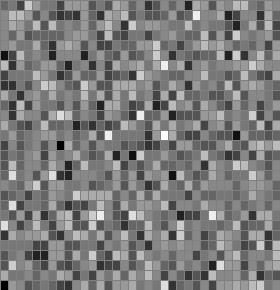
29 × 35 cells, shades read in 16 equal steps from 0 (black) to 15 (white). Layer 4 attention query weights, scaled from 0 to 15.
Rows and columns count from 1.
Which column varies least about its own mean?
4
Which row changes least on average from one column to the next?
20
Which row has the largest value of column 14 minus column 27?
14
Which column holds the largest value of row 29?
21
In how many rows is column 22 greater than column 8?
10
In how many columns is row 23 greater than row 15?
16
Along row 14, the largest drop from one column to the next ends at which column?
15
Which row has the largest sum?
7
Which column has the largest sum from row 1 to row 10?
26
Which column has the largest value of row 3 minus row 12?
17
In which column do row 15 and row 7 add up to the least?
8
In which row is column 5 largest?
19
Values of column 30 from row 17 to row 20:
12 7 6 6
